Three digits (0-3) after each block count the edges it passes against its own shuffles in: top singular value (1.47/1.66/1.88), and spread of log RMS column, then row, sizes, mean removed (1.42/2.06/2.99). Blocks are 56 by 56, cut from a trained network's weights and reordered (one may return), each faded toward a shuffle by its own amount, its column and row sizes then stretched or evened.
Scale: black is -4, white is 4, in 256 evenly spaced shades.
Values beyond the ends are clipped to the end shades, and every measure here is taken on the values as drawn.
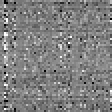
2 2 0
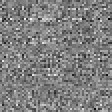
2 0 2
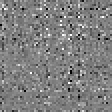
0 2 2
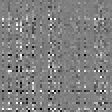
3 3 2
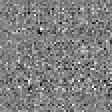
0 1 2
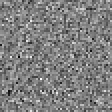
0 0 1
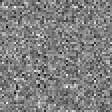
2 1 1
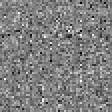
0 2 0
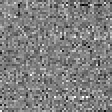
2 1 2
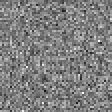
1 0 0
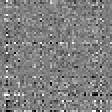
3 2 2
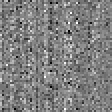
1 2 0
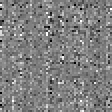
0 2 1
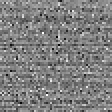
1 0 0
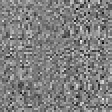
3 2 0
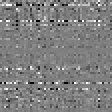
3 1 3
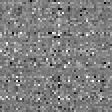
0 1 2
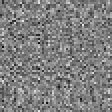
3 2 0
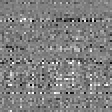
2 1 3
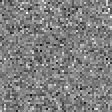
0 0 1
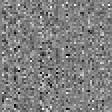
0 3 1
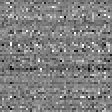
1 1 2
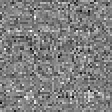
2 1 1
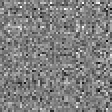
3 2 1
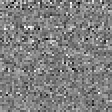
0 0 2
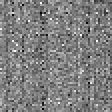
1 1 1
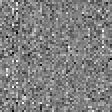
0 2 0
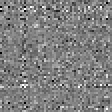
0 2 2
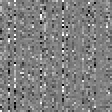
0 3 0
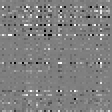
1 2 3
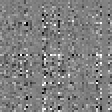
1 3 2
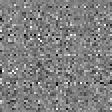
0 2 2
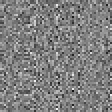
3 2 0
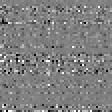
0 1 3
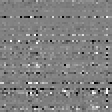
1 1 3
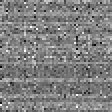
2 1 0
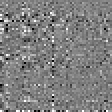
3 2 2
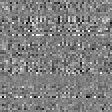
3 0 3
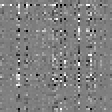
2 3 2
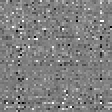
0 1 2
